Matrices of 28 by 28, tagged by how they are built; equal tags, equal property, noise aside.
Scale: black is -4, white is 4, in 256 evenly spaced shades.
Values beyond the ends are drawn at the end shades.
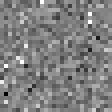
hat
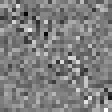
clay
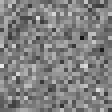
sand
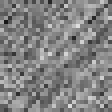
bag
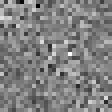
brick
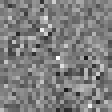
brick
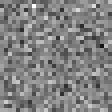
sand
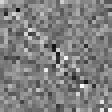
clay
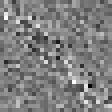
clay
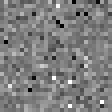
hat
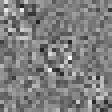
brick
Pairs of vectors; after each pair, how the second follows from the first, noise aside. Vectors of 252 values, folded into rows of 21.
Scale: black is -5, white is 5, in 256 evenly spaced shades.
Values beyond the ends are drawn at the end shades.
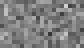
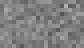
shrunk.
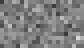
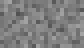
wrapped around, negated, shrunk.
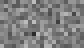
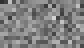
wrapped around, negated.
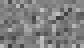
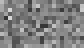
wrapped around, negated.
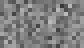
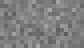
wrapped around, negated, shrunk.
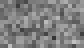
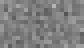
wrapped around, negated, shrunk.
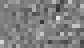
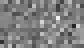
sign-scrambled.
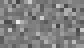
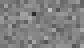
wrapped around, negated, shrunk.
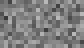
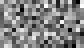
wrapped around, scaled up.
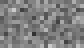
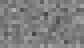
shrunk.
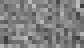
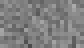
wrapped around, negated, shrunk.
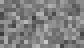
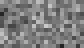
sign-scrambled.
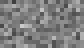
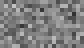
sign-scrambled.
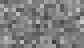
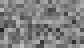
wrapped around, negated.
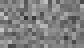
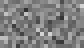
wrapped around, negated.
